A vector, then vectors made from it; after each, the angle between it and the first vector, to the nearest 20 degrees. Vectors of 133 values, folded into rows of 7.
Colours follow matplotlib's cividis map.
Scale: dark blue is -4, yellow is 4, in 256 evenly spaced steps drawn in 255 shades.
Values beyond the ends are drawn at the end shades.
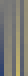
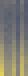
120 degrees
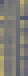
140 degrees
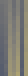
40 degrees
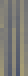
140 degrees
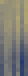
60 degrees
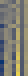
20 degrees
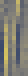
80 degrees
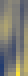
60 degrees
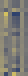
120 degrees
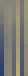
20 degrees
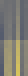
40 degrees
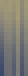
60 degrees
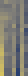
160 degrees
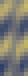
80 degrees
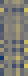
60 degrees
